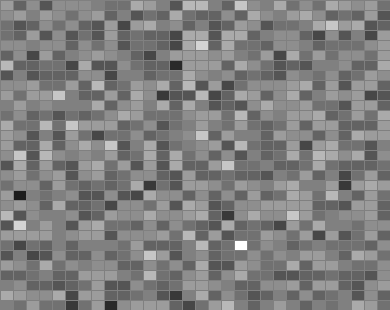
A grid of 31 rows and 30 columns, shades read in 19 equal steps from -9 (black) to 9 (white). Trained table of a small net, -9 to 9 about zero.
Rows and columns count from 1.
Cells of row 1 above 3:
3
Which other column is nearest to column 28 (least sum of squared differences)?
11
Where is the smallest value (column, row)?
2, 20
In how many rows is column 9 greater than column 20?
11
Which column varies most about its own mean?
19
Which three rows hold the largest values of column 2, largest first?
23, 16, 17
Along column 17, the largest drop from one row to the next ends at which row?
10
